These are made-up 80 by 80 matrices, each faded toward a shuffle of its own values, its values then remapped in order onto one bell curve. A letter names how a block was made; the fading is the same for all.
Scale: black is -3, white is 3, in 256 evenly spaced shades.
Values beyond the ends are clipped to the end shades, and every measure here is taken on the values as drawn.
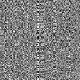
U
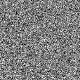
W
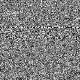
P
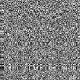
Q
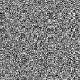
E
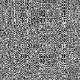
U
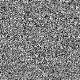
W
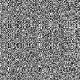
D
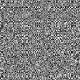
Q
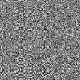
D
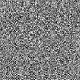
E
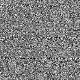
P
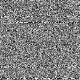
P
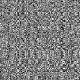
Q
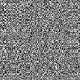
D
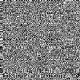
Q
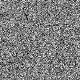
W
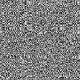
Q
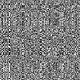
U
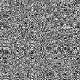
Q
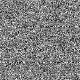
P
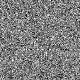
W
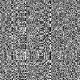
U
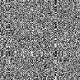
D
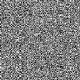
D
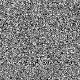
W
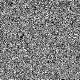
W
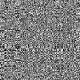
Q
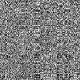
E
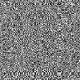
Q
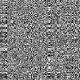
U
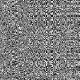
U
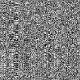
D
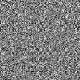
E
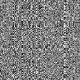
U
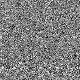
W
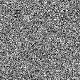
W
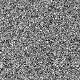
W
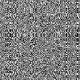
U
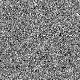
W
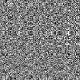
D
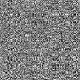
Q
